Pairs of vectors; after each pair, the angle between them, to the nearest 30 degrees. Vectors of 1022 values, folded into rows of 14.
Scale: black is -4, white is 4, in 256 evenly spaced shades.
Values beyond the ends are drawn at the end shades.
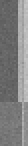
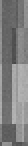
60 degrees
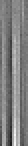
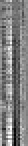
150 degrees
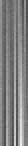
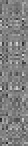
90 degrees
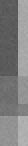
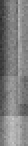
60 degrees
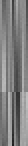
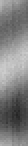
90 degrees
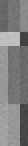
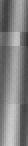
60 degrees
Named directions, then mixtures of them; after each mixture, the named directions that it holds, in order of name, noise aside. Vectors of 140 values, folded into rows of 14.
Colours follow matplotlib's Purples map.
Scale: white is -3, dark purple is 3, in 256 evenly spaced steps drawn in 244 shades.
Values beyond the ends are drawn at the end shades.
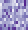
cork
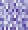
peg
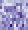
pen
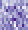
peg, pen.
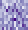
peg, pen.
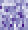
pen.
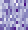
cork, peg.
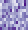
cork.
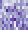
peg, pen.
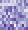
cork, pen.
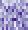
peg, pen.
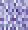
peg.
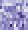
pen.
